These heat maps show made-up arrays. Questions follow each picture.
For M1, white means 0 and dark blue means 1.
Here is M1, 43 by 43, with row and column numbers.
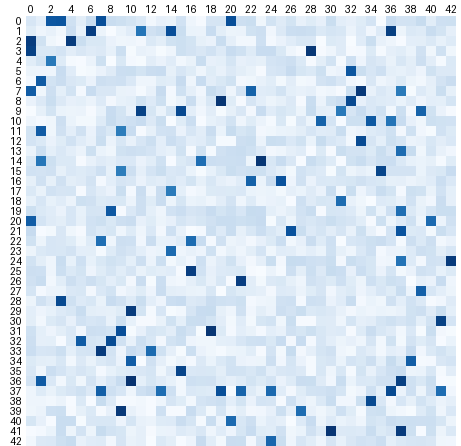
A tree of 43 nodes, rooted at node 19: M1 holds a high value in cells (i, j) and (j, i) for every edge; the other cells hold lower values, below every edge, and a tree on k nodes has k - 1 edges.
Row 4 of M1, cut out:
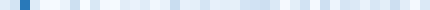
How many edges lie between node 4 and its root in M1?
5
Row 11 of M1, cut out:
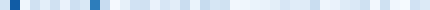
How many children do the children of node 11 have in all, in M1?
3
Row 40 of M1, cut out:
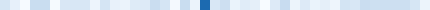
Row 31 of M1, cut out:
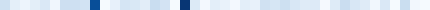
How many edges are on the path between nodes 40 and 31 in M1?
9
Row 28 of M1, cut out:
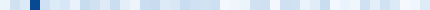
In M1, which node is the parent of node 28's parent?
0
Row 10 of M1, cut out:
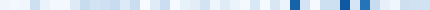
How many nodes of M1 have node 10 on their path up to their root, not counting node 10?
3
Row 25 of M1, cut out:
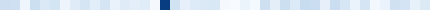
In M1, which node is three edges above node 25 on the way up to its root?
7
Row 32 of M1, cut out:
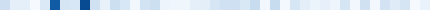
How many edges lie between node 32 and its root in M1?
2
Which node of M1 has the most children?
37
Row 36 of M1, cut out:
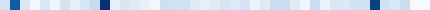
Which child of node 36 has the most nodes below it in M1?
1
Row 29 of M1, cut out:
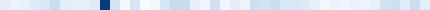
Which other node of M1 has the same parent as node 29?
34
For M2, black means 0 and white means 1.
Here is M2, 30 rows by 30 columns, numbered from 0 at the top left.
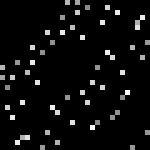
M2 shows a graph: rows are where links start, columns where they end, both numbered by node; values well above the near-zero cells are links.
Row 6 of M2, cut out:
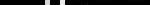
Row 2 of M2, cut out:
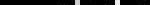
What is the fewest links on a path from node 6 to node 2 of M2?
7
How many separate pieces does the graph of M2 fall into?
2
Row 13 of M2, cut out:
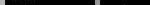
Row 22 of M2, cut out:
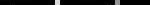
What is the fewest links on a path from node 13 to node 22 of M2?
5
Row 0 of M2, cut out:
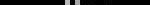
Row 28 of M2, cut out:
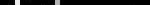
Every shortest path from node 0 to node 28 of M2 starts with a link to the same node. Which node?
node 15
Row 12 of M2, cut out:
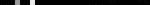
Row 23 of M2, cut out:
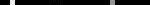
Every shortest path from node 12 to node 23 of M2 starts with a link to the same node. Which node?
node 3
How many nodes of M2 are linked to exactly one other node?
2
